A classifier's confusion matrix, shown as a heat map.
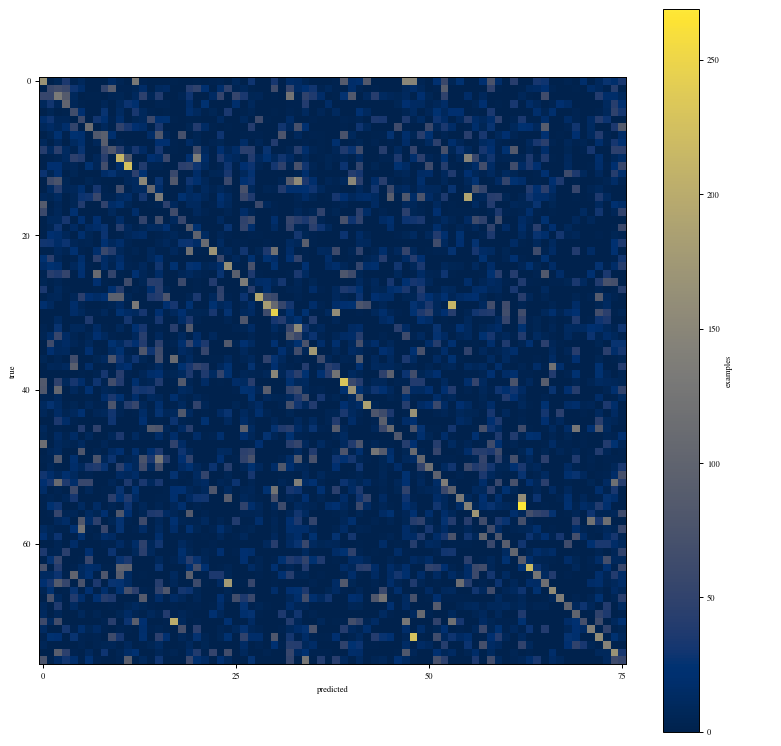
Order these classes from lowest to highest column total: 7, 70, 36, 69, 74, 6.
70, 36, 6, 7, 69, 74
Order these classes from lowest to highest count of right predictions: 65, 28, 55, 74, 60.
60, 65, 55, 74, 28
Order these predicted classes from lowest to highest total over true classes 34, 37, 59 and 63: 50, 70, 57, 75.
70, 50, 75, 57
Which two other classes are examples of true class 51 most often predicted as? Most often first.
75, 21
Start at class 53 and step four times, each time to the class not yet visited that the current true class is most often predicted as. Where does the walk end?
69
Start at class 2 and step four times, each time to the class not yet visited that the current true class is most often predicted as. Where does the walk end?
0
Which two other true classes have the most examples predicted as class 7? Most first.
25, 49
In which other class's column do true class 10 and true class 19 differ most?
55
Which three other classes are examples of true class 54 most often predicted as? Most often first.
62, 24, 30
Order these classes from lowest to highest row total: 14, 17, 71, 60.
17, 60, 71, 14
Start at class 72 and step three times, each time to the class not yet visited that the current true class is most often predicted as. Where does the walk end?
18
